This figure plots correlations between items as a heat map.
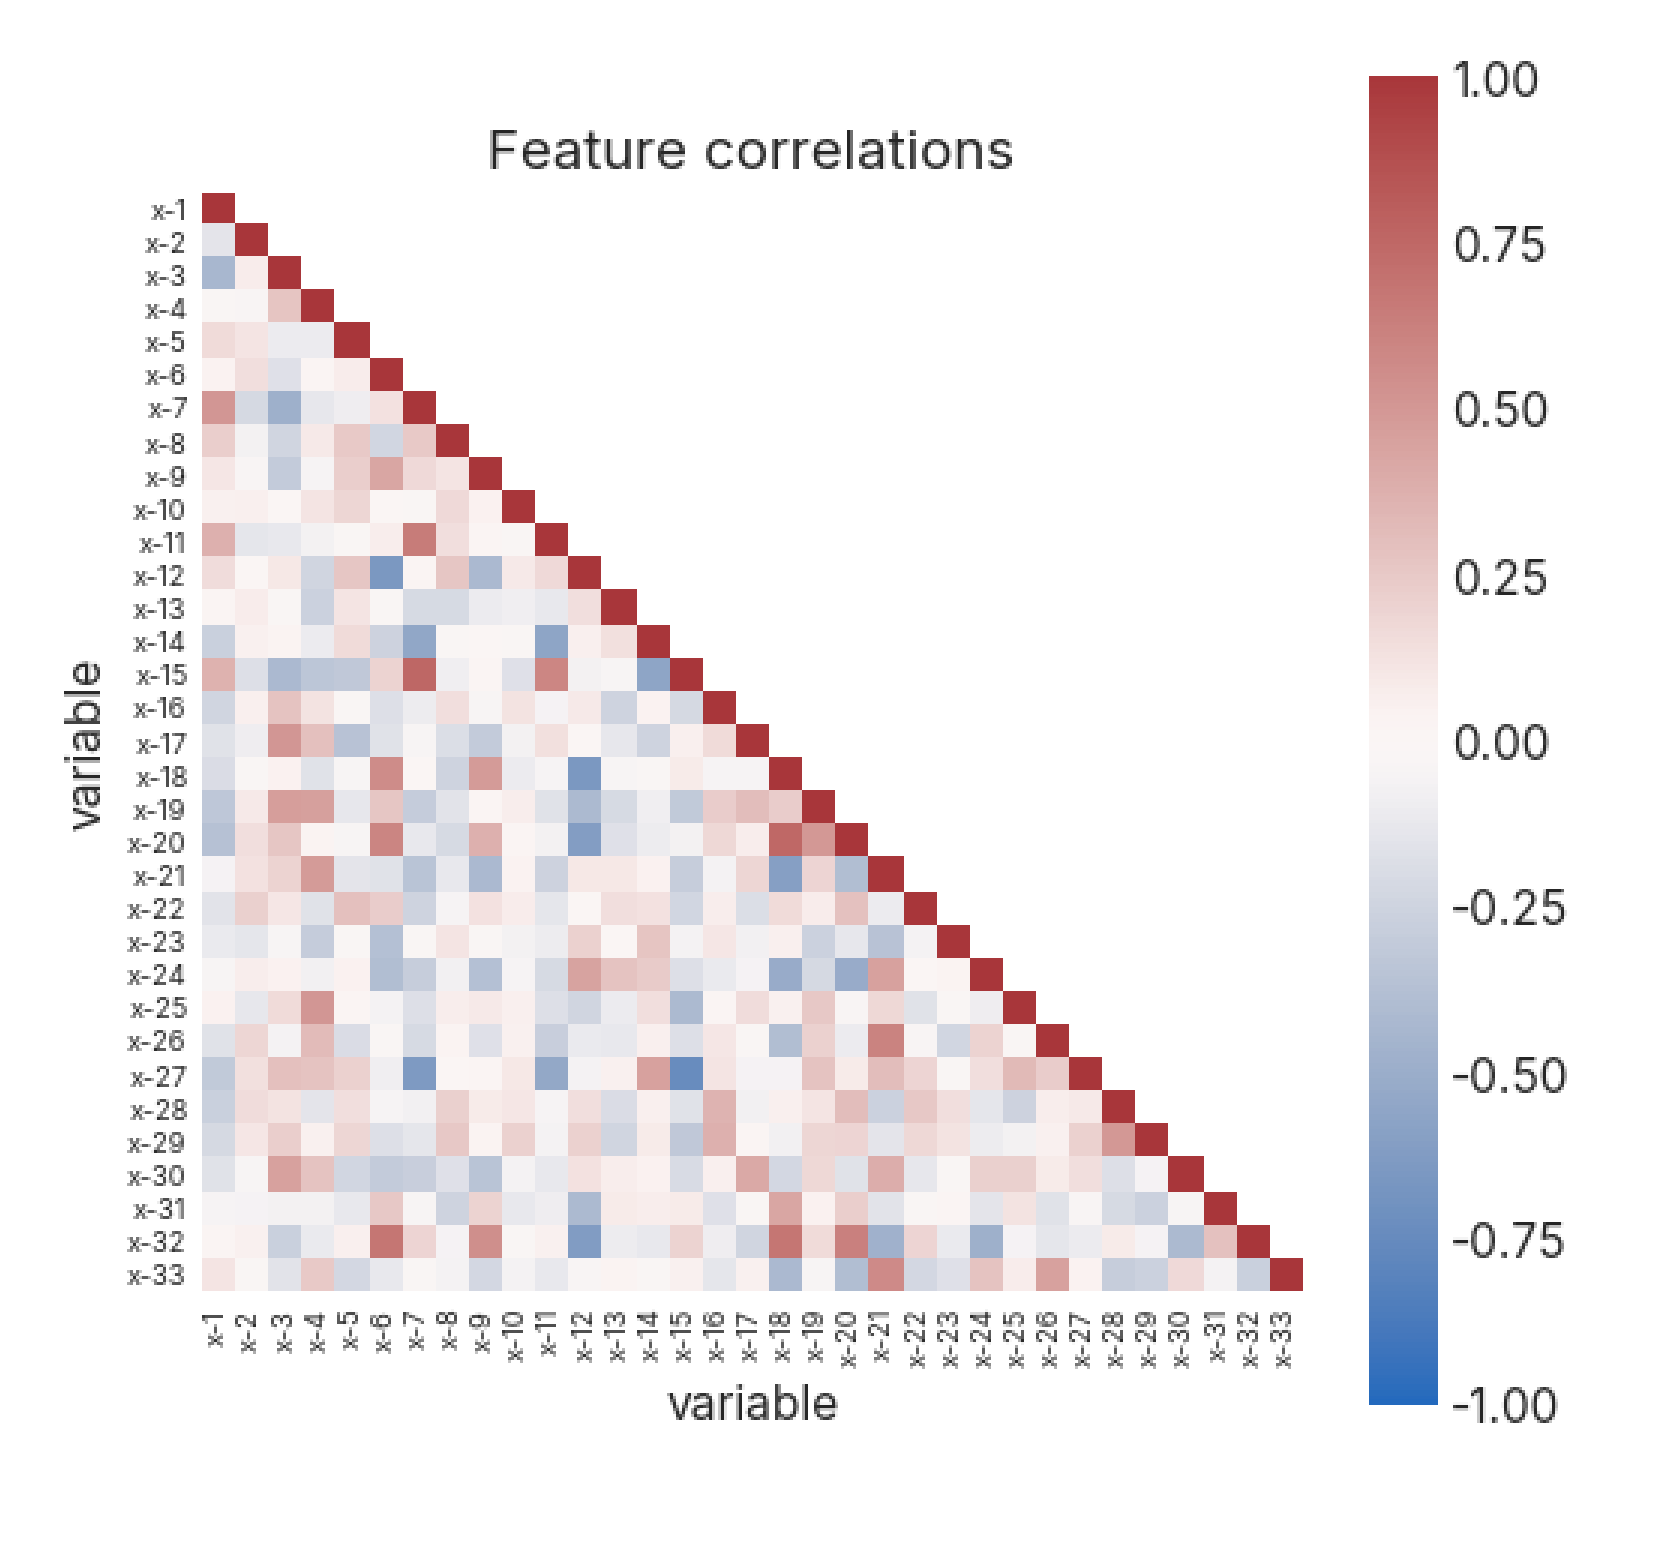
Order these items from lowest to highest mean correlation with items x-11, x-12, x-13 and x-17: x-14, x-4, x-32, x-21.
x-32, x-14, x-4, x-21
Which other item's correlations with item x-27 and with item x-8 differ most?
x-7
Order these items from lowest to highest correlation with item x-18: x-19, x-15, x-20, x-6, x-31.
x-15, x-19, x-31, x-6, x-20
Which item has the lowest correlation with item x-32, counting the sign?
x-12
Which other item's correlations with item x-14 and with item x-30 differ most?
x-17
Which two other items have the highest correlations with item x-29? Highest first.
x-28, x-16
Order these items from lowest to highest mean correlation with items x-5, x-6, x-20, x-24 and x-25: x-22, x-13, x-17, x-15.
x-15, x-17, x-13, x-22
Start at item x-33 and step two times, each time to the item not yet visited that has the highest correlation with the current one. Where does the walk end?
x-26
